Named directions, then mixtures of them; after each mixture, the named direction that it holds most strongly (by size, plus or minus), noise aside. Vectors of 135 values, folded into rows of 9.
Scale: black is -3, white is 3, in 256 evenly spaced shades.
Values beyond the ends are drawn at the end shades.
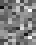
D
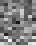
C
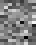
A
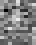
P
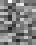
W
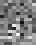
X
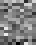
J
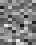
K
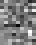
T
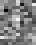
P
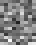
C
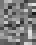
T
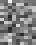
W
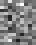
W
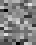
J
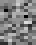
K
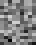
C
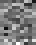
J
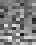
X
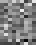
J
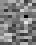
W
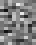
W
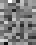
W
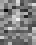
P
